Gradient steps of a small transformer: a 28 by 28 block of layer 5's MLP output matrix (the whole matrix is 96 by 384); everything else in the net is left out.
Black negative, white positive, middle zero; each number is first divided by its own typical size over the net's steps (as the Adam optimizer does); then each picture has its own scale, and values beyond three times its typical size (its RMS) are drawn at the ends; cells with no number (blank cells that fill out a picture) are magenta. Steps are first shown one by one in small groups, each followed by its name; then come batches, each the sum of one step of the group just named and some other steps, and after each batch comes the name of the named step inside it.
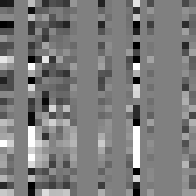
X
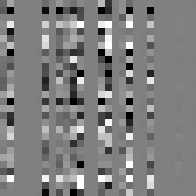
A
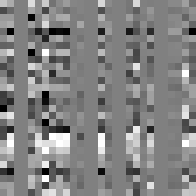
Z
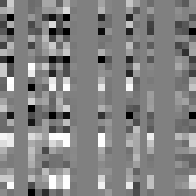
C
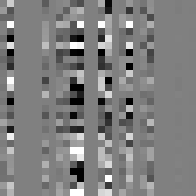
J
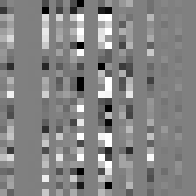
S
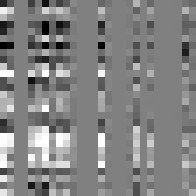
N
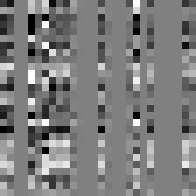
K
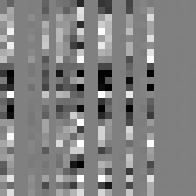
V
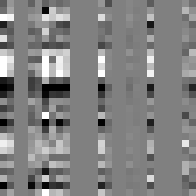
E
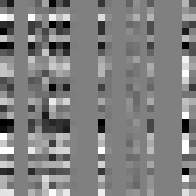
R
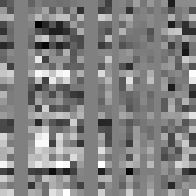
N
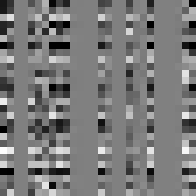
R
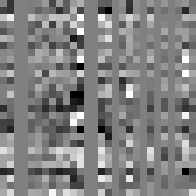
R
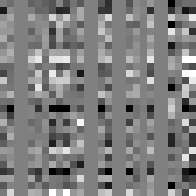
V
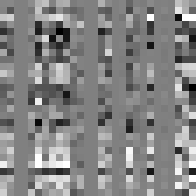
A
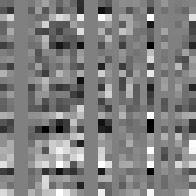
S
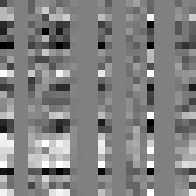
N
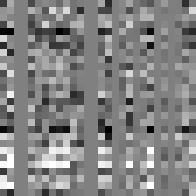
A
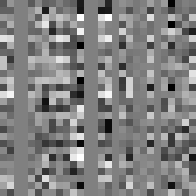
S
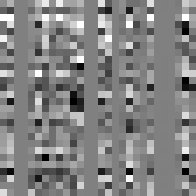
A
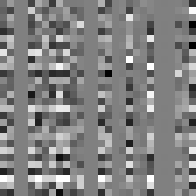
A
